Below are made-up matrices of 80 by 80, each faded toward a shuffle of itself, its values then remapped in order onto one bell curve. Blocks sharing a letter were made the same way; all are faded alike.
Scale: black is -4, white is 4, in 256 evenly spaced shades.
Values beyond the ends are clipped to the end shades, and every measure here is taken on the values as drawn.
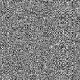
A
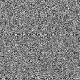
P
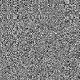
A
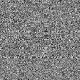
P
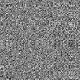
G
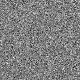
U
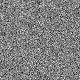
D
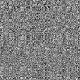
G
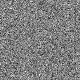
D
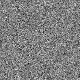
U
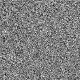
D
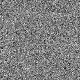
D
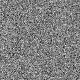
D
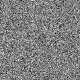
D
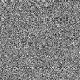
P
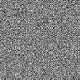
G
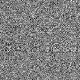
P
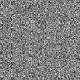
A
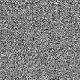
P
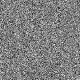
U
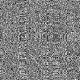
A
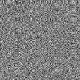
G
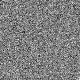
U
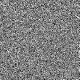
U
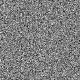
D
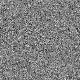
U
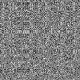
G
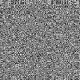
G
